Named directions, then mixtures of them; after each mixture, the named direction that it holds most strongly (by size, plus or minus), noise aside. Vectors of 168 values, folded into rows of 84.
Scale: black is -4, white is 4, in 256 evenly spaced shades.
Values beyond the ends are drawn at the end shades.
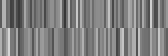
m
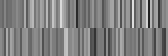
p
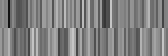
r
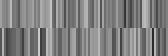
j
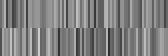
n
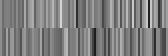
p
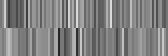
n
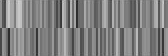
m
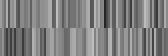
j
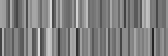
j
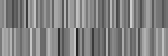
n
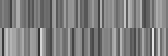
j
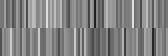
n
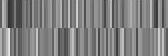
m
